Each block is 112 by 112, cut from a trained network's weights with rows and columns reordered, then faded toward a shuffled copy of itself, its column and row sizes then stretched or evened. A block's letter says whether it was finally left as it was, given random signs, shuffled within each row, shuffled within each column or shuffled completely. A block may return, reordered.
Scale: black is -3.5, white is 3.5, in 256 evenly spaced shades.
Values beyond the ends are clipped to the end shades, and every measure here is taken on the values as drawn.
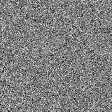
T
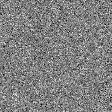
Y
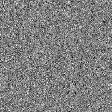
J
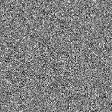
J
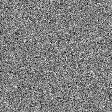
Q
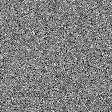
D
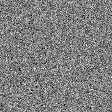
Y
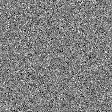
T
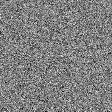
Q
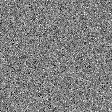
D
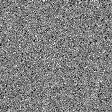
Q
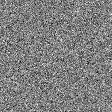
D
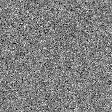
Q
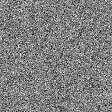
T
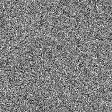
T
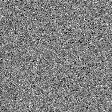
Q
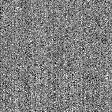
J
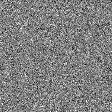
Y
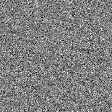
J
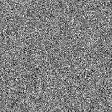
J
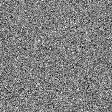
Q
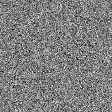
Y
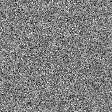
T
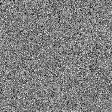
Y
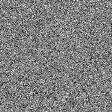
Q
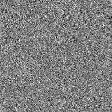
J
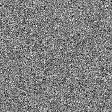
T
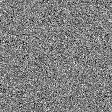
Q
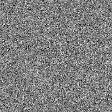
Y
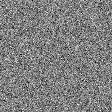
D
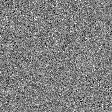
D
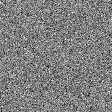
D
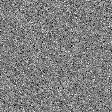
T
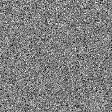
Y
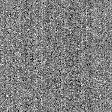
J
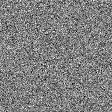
Q
